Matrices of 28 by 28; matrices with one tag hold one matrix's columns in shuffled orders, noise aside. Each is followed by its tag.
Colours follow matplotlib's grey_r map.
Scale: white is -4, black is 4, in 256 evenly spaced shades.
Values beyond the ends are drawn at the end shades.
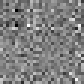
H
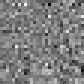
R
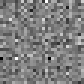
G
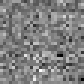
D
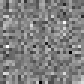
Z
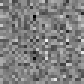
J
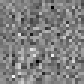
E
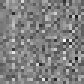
J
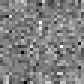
Z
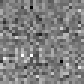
E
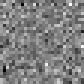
R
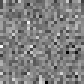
Z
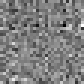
H
